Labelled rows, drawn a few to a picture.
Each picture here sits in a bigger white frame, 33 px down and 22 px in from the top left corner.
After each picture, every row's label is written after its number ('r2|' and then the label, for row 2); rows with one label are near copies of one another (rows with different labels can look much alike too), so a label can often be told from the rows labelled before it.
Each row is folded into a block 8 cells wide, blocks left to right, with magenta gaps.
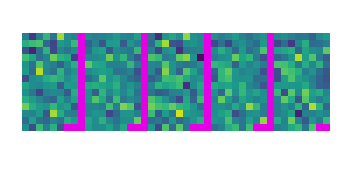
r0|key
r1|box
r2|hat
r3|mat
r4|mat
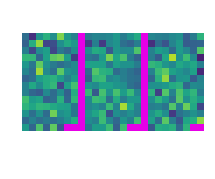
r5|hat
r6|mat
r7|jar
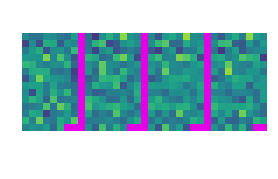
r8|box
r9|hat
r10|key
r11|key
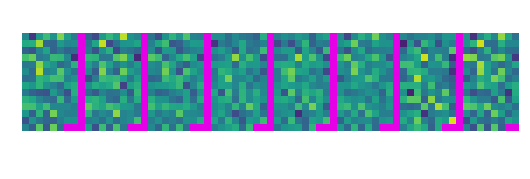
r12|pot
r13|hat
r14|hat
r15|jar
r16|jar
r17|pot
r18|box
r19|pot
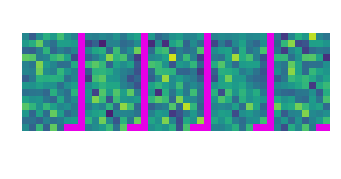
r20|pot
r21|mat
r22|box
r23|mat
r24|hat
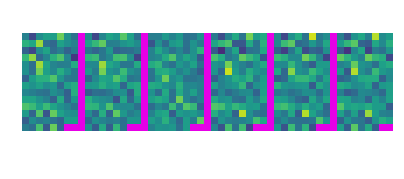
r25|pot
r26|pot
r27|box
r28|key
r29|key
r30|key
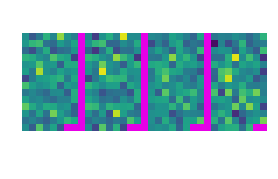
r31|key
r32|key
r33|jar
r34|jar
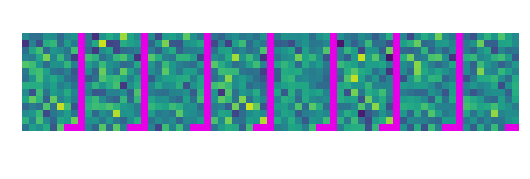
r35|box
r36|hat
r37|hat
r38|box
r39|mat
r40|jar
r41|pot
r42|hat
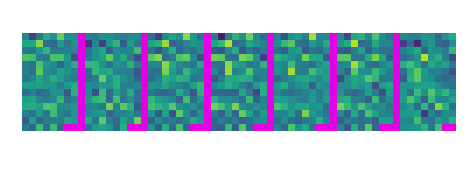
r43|pot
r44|box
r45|pot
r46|pot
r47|key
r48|pot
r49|mat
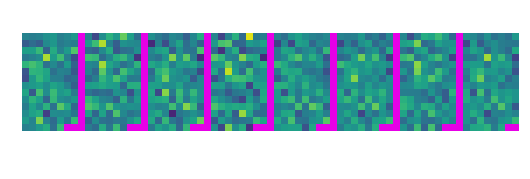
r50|mat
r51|pot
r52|jar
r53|key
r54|box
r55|jar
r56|pot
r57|jar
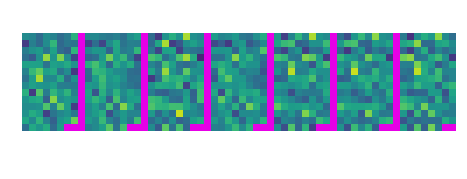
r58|jar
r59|mat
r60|hat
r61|mat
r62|key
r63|key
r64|pot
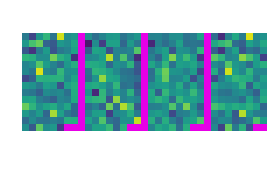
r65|key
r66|box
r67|jar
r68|key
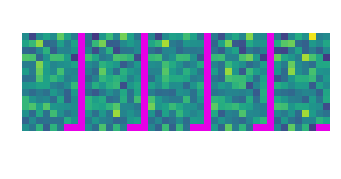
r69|pot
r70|hat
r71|pot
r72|hat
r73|key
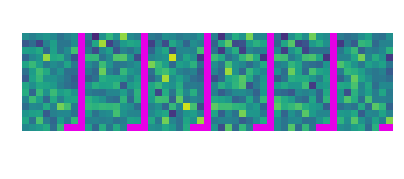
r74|mat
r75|hat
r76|box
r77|hat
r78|hat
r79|box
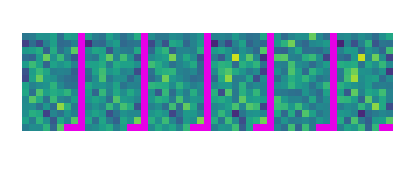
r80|mat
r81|jar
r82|box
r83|jar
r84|pot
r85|jar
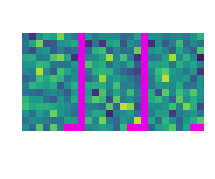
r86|hat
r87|box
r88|jar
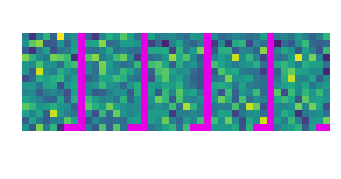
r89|key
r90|pot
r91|mat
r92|box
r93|jar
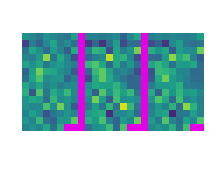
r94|jar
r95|mat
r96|mat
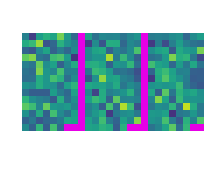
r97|pot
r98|box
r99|mat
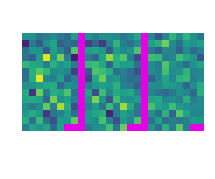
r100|jar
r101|mat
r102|pot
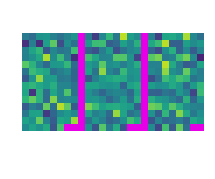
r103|box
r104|key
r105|pot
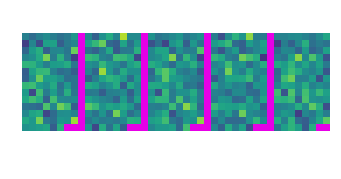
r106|box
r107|key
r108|box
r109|key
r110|jar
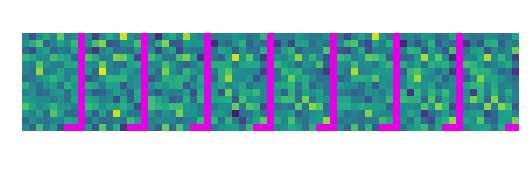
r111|key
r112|key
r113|hat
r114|jar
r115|box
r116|key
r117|jar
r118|box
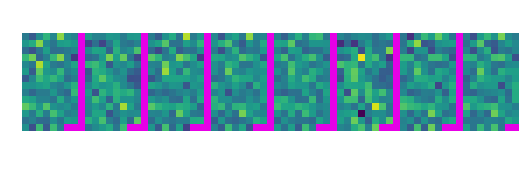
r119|pot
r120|mat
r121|key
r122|key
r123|pot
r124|mat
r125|hat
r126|hat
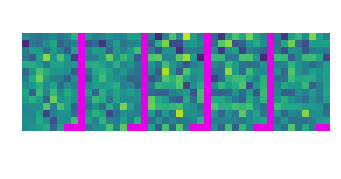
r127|jar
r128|mat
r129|hat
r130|hat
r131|hat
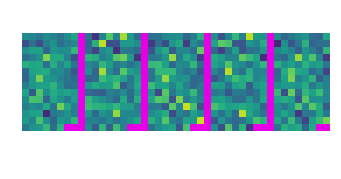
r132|mat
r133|hat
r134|box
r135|key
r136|jar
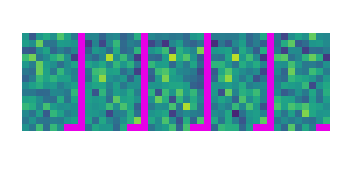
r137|pot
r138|jar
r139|mat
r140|jar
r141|hat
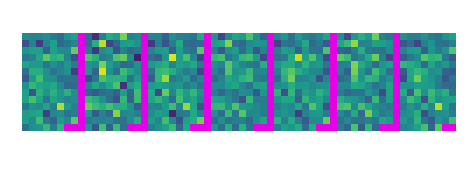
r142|mat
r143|hat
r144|jar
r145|pot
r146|jar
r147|pot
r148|mat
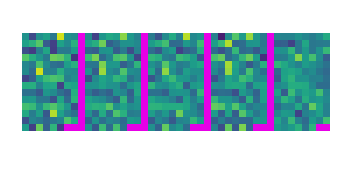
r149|key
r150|pot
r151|key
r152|pot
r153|mat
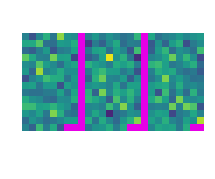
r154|key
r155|jar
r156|box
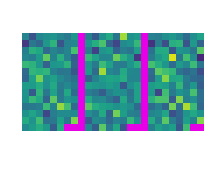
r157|box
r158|key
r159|box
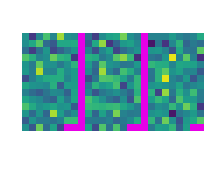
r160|key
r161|hat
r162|jar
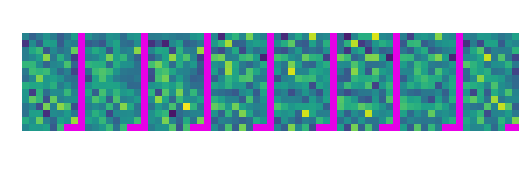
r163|box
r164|mat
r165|mat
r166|pot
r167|key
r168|hat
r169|hat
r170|box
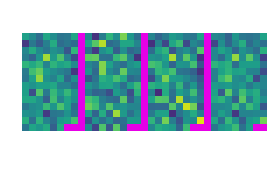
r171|jar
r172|pot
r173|box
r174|jar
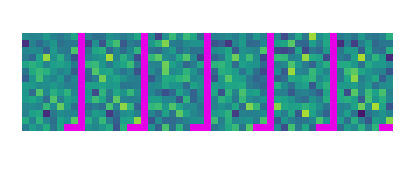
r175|jar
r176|box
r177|pot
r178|mat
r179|key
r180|jar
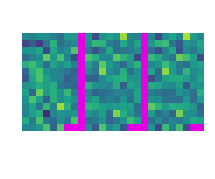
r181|mat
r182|key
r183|key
